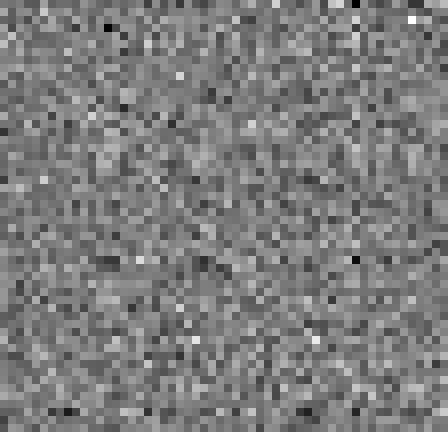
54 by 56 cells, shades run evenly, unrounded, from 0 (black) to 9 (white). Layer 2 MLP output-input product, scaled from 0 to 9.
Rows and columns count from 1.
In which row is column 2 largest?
5
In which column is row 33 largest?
18
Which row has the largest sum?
49
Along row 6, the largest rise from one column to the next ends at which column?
19
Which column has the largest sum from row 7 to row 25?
14
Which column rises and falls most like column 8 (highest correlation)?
25
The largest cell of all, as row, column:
3, 52
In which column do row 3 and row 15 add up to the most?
45
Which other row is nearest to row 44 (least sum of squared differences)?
35
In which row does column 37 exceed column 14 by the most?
4
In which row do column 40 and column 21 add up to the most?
43
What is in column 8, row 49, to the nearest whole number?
6
